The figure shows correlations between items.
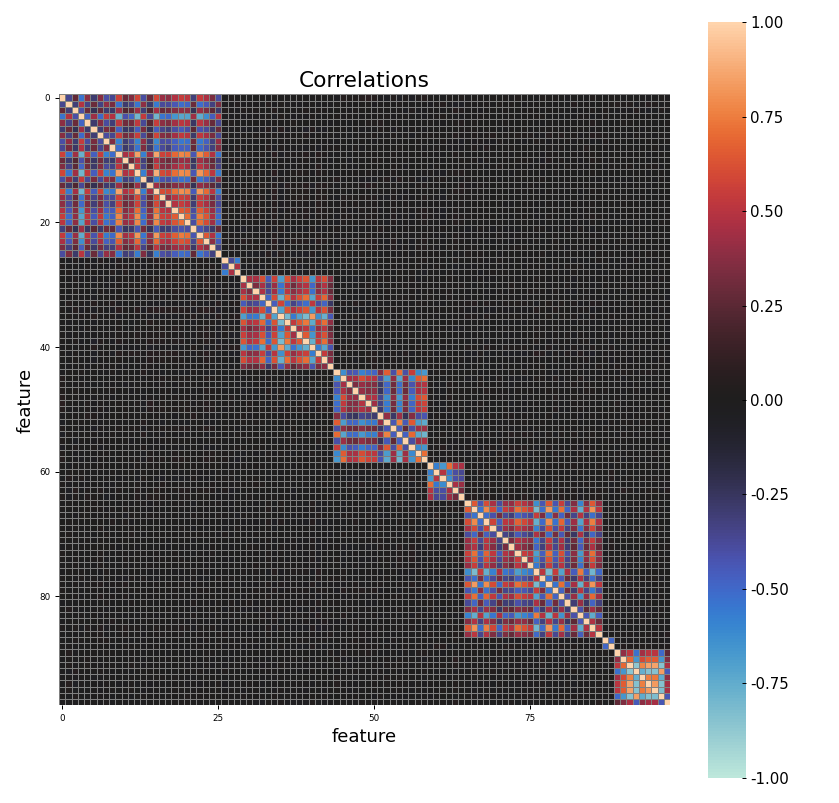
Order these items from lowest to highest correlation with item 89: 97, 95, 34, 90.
34, 97, 90, 95
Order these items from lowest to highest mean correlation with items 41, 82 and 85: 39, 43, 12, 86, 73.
12, 43, 39, 86, 73
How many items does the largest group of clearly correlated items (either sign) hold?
26
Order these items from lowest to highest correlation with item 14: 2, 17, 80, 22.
80, 2, 17, 22
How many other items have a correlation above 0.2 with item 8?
7
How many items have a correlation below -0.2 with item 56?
10
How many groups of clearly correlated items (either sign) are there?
8
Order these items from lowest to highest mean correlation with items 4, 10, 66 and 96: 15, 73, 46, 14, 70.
70, 46, 14, 73, 15
